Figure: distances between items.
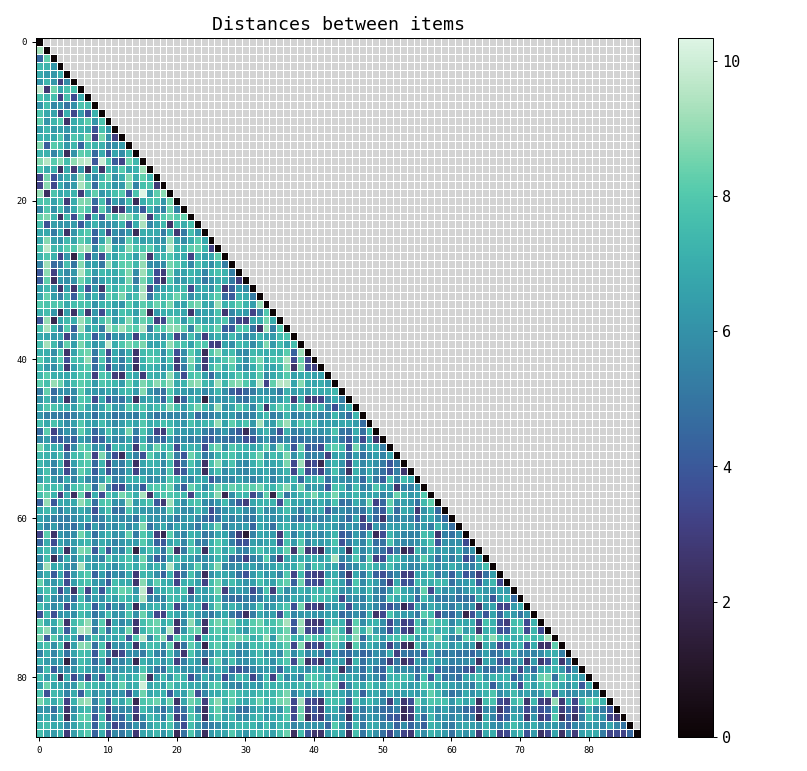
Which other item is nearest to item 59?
55
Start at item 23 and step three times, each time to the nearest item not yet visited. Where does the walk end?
6
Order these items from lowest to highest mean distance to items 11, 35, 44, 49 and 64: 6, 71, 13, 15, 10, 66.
71, 66, 10, 15, 13, 6
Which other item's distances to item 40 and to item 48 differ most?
74
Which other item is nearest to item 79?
44
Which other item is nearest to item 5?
27
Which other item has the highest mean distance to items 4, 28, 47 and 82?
15
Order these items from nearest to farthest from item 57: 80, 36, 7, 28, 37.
7, 80, 36, 28, 37
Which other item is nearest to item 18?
62
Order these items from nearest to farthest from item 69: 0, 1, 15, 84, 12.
84, 0, 1, 12, 15
